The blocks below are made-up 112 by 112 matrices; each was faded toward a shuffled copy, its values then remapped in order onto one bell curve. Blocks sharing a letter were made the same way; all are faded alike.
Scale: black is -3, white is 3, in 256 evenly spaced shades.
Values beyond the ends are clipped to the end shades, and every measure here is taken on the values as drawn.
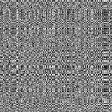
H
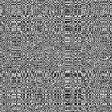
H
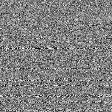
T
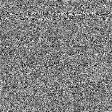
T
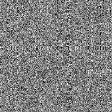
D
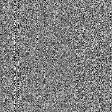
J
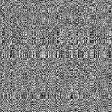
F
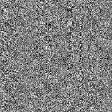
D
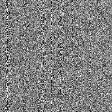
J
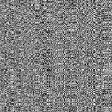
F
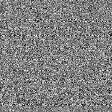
T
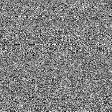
T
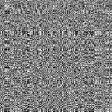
F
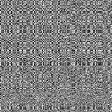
H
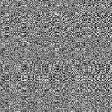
F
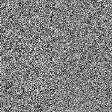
D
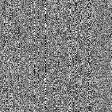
J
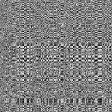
H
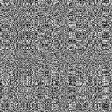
F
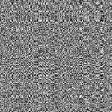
F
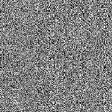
D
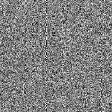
D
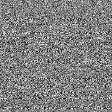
T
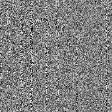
J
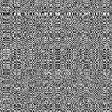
H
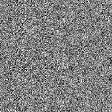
D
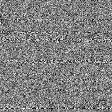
T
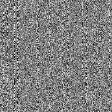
J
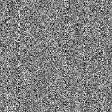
D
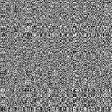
F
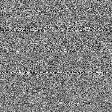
T
